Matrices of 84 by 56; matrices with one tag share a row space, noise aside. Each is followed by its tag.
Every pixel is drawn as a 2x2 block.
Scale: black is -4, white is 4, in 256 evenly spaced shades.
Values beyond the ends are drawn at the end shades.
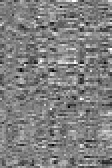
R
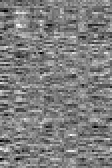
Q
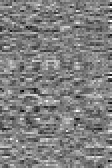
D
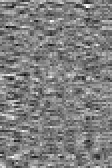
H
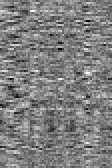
H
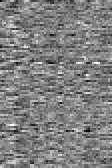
H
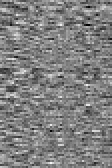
H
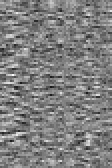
H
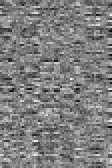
D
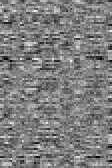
D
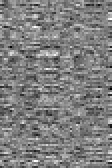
D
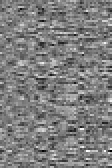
R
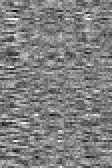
H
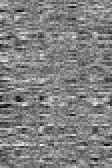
Q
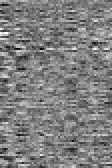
Q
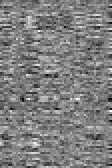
D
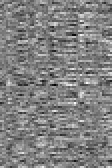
R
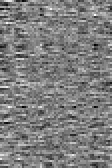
Q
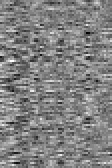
H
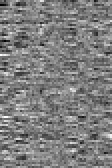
Q
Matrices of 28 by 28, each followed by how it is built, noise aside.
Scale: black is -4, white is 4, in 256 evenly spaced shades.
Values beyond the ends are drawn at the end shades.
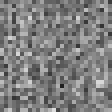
blocks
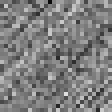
Hankel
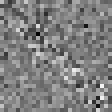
banded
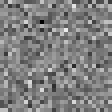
low rank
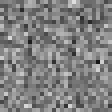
repeating columns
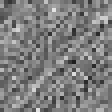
Hankel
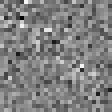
block diagonal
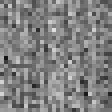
blocks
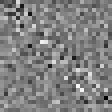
banded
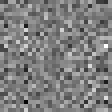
low rank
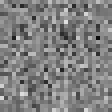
blocks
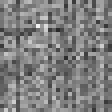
blocks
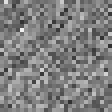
Hankel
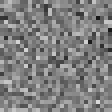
noise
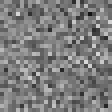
noise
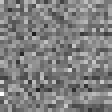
blocks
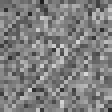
Hankel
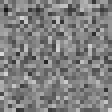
repeating columns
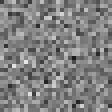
noise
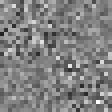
block diagonal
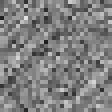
Hankel
